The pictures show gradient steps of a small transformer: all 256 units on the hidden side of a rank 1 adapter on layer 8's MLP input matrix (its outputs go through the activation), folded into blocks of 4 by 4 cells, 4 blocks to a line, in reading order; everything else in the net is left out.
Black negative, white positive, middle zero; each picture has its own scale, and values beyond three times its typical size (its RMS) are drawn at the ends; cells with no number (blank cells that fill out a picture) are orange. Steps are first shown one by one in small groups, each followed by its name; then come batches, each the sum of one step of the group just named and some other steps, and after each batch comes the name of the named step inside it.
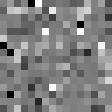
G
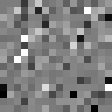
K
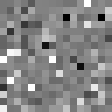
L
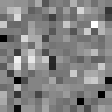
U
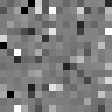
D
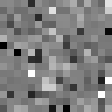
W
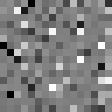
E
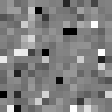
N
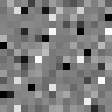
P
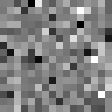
G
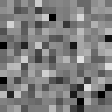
U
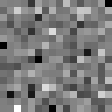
W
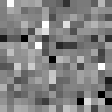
U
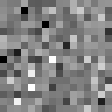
W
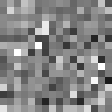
N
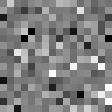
N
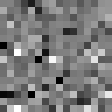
N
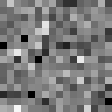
N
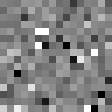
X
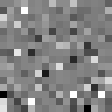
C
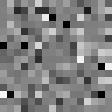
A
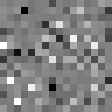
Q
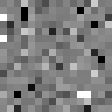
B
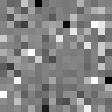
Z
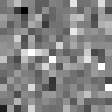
B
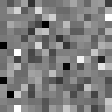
X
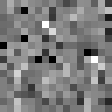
Z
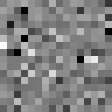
B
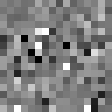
X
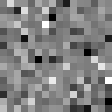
C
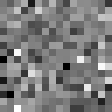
C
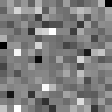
X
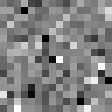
Z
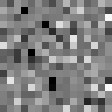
Q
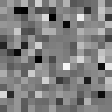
A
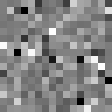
Z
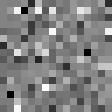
Q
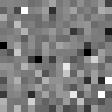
C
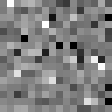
B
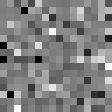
A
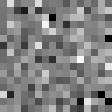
A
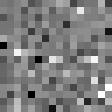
Z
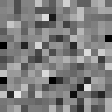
A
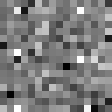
X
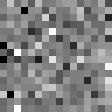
A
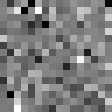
Q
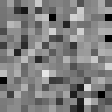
A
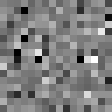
B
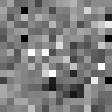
Z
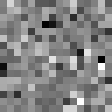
B
